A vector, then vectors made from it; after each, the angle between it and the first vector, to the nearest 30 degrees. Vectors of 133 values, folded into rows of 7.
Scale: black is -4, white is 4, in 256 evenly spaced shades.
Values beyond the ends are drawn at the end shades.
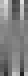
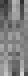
150 degrees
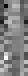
120 degrees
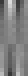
90 degrees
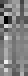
120 degrees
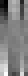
150 degrees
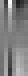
90 degrees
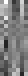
30 degrees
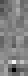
120 degrees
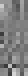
60 degrees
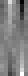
120 degrees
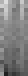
60 degrees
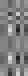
90 degrees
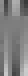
120 degrees
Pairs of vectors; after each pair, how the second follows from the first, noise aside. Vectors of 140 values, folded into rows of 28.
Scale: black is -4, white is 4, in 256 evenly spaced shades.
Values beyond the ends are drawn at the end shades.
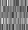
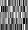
wrapped around, negated, scaled up.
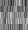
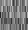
sign-scrambled.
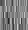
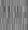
wrapped around, shrunk.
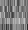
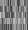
copied.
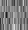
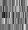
wrapped around, negated.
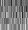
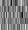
sign-scrambled.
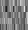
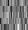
wrapped around, negated.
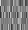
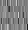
reversed, negated, partly zeroed.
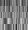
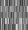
sign-scrambled.
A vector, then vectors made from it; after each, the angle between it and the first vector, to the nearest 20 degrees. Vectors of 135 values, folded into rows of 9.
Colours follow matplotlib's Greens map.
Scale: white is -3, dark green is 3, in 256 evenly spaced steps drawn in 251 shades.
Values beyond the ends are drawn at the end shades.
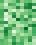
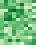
140 degrees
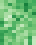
60 degrees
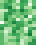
140 degrees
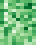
20 degrees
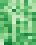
100 degrees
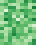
140 degrees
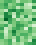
160 degrees
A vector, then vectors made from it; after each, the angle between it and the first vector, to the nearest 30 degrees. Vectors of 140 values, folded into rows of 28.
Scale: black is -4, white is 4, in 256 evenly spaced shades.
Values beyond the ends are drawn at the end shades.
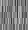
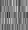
120 degrees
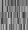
60 degrees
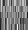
90 degrees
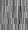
150 degrees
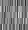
30 degrees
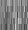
60 degrees
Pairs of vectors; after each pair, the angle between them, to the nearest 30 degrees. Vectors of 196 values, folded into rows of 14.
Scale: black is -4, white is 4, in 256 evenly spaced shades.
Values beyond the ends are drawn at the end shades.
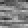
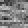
30 degrees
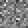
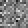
30 degrees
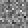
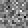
30 degrees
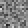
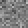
120 degrees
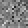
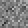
150 degrees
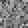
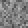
30 degrees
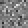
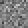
30 degrees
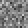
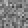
60 degrees
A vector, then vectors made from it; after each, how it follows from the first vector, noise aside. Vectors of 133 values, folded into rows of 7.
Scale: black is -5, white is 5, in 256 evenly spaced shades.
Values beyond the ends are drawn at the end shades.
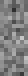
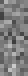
reversed, negated.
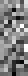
wrapped around, scaled up.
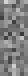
reversed, negated.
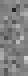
partly zeroed.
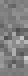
partly zeroed.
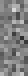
negated.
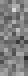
negated.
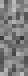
negated.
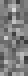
negated.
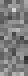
negated.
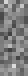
reversed, negated.
